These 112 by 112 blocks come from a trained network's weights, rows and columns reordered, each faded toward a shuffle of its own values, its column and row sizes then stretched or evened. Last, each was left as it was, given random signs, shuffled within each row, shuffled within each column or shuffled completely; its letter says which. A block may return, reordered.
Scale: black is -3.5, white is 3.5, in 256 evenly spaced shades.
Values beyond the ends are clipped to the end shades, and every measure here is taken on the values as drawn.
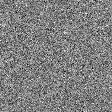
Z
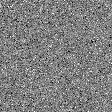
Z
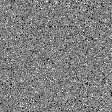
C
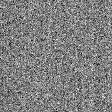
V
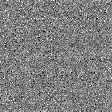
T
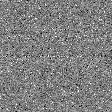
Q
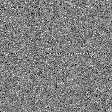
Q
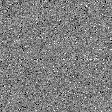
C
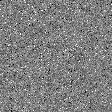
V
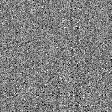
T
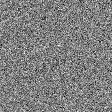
Z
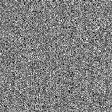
T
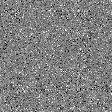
T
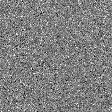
V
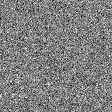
Z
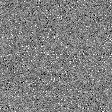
Q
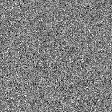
T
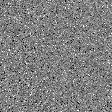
V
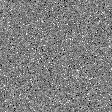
Z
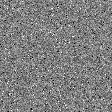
V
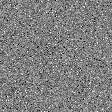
Z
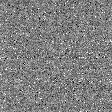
Q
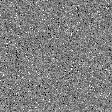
V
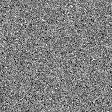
Q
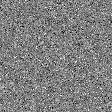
Z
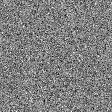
Z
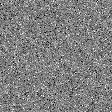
Z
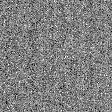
V
